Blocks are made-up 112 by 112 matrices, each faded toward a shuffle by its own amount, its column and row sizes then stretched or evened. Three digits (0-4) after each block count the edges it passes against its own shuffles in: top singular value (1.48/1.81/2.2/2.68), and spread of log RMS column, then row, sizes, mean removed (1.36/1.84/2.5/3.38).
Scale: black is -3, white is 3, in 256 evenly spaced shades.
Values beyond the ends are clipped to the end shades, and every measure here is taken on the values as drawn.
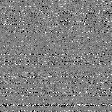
1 0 4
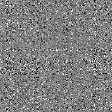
0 3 3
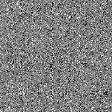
2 3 1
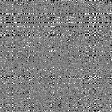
4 3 4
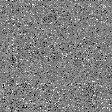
1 1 2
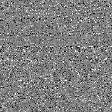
2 0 3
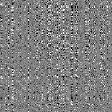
4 4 2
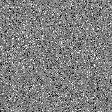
1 1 0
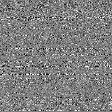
1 0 4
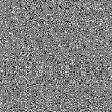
3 1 2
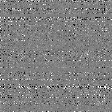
1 2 4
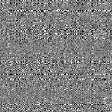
4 2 4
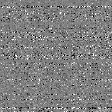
1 2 4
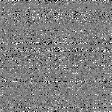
0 2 4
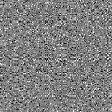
4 1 1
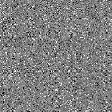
3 2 1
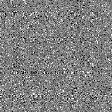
3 1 2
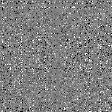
0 3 3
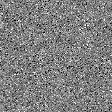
0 0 1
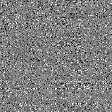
2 1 2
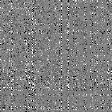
0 4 3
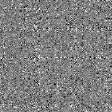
1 3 3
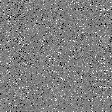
0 2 2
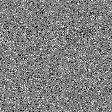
0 0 2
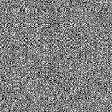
3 0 3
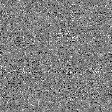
0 1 3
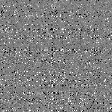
2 1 3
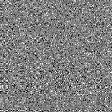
3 0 2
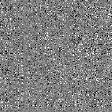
1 3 3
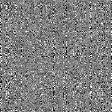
1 4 3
